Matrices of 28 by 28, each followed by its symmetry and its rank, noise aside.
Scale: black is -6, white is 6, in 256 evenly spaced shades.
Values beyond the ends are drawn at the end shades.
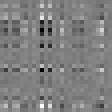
no symmetry, rank one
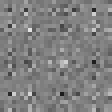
symmetric, rank three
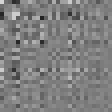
symmetric, rank two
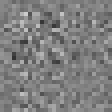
no symmetry, rank three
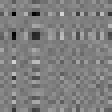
symmetric, rank one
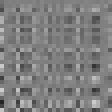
no symmetry, rank one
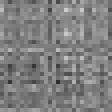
antisymmetric, rank two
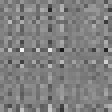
no symmetry, rank two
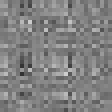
no symmetry, rank two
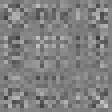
symmetric, rank two
